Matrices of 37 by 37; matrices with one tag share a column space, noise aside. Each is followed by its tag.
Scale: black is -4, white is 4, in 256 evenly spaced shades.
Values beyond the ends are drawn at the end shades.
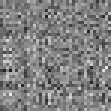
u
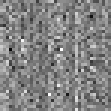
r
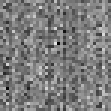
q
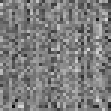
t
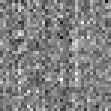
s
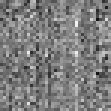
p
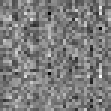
p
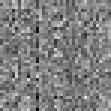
p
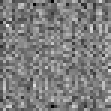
t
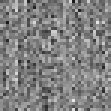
s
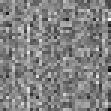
p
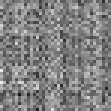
u
